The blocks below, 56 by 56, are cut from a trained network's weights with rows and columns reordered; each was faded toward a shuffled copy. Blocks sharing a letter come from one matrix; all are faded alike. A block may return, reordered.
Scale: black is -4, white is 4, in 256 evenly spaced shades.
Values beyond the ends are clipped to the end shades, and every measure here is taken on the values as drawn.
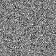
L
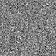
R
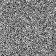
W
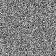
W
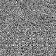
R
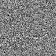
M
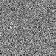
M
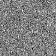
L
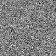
M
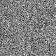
W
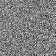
R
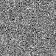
L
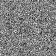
W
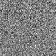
M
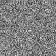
M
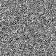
L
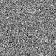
M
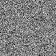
L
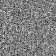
W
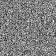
W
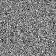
W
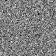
L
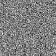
R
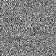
R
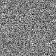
R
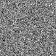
L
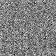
W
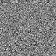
R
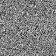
L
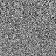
M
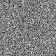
M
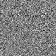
R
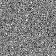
L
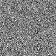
M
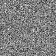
W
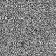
R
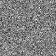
M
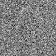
M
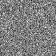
L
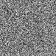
W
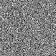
M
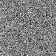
W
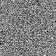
M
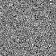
M
